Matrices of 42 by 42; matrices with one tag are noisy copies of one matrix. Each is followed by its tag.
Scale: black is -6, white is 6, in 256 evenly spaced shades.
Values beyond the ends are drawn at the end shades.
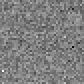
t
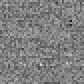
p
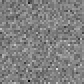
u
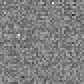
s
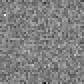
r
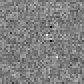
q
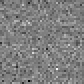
u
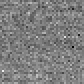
t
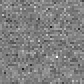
q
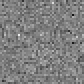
s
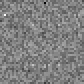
r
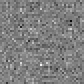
p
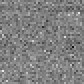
t
